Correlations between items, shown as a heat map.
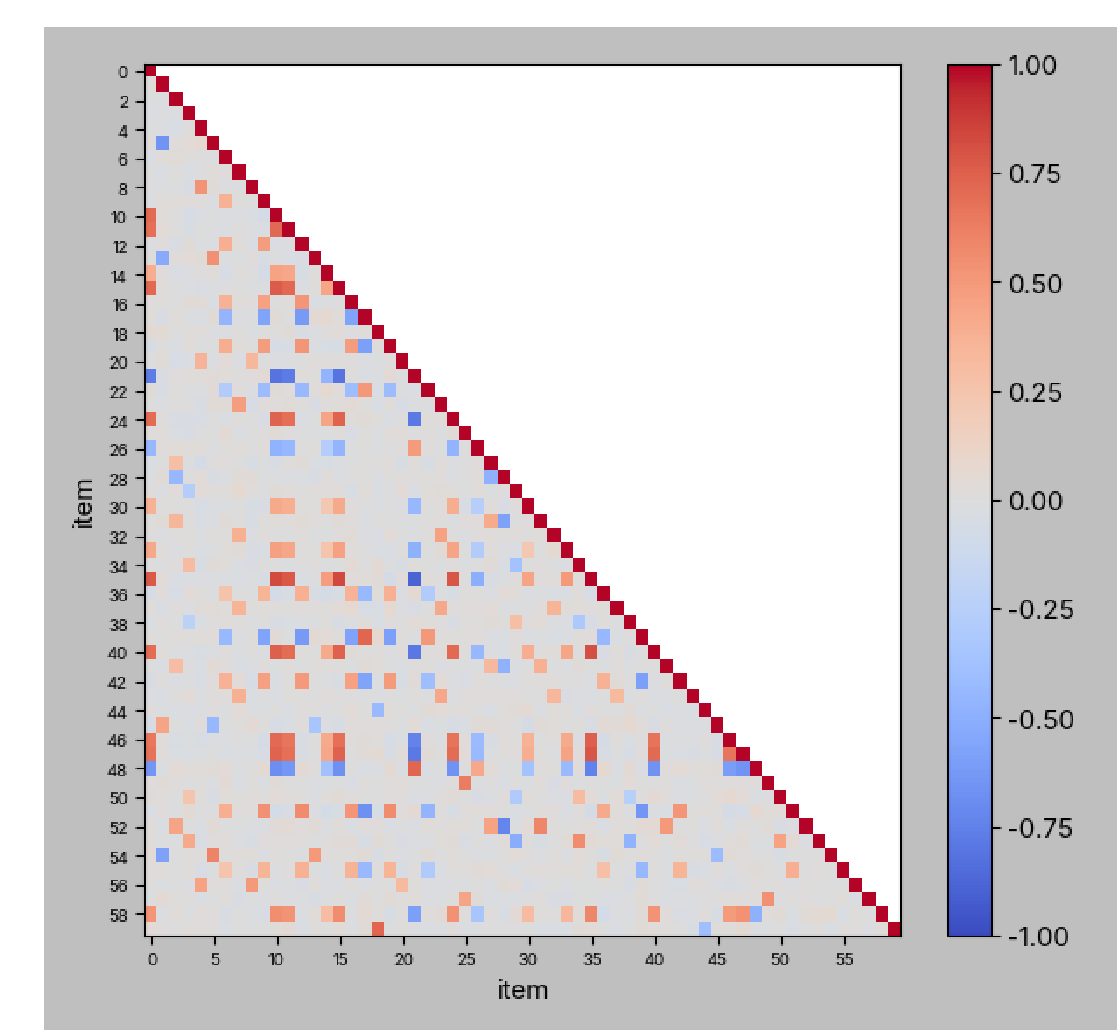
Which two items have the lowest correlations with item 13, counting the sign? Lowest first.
1, 45
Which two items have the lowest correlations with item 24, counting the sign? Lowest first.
21, 48
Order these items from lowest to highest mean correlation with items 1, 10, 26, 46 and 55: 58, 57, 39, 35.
39, 57, 58, 35
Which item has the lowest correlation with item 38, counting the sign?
53
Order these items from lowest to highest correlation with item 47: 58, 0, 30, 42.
42, 30, 58, 0
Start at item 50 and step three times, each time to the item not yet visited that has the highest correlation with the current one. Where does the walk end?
3
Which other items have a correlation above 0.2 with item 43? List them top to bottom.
7, 23, 32, 37
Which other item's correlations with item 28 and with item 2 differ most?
52
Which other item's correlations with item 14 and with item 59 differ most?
18
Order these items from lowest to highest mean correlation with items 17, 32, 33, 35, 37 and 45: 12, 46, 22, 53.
12, 53, 22, 46
